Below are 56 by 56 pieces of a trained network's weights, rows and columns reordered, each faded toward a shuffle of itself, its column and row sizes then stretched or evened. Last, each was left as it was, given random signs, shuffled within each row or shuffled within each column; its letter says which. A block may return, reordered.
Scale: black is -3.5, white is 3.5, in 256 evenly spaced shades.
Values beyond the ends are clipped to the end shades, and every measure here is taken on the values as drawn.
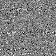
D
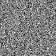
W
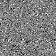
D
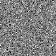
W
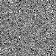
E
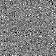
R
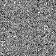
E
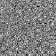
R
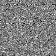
D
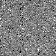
W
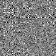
R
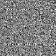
R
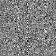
E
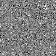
E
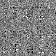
R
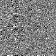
R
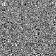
R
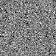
E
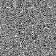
R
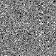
E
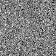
W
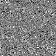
D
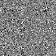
E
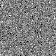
W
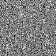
R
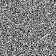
D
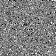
D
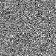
R
